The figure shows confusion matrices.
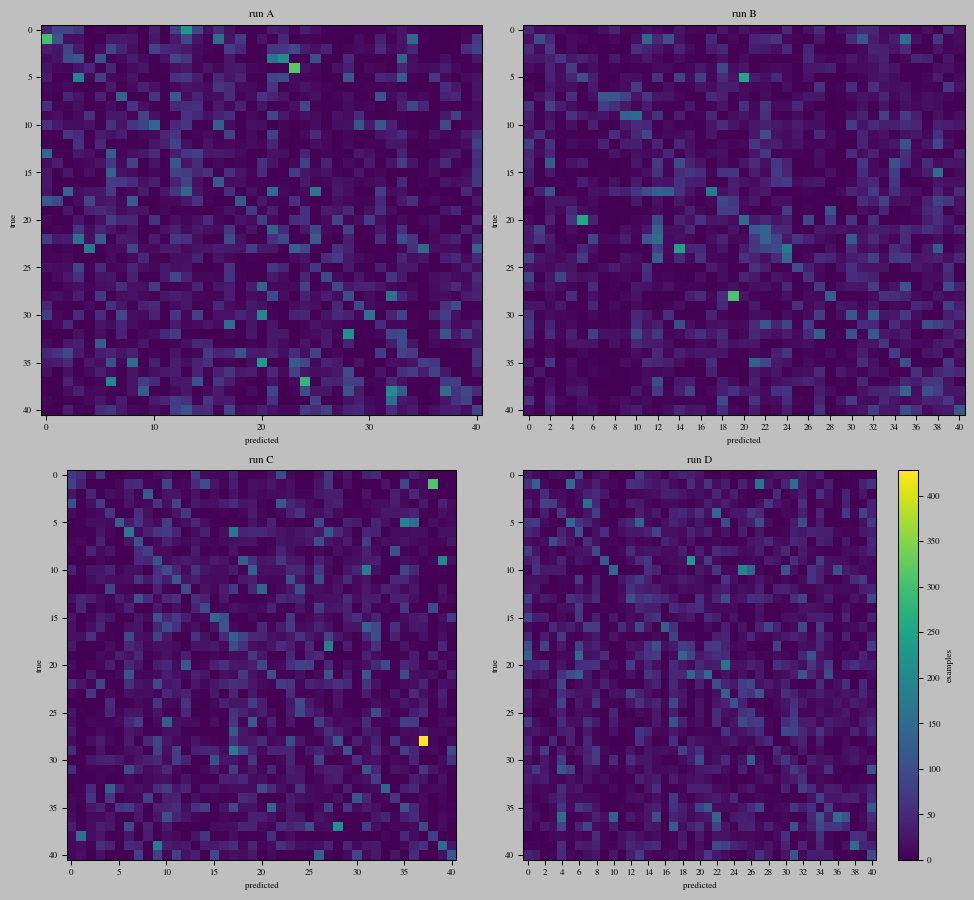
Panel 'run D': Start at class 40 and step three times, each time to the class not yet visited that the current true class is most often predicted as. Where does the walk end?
22
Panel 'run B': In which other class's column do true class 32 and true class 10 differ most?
27
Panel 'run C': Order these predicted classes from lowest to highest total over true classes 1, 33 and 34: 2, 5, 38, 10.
5, 2, 10, 38
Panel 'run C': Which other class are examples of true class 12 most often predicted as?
20
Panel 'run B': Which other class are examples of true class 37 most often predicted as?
12
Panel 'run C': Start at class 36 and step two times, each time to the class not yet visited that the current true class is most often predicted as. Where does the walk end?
31
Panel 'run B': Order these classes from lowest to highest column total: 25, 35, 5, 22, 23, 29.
29, 25, 5, 23, 22, 35
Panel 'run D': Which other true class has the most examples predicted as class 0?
19
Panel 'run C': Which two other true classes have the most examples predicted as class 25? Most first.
37, 20
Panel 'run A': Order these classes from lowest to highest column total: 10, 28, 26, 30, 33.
30, 26, 10, 28, 33
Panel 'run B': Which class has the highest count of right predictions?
17
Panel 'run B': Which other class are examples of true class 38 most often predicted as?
35
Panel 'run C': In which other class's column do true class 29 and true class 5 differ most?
17
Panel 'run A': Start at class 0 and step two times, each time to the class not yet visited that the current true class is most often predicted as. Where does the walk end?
6
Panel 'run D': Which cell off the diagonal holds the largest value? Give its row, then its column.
9, 19
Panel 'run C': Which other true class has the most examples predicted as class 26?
40
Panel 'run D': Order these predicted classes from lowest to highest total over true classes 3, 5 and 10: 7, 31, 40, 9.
9, 31, 40, 7
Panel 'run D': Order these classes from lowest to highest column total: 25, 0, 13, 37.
37, 25, 13, 0
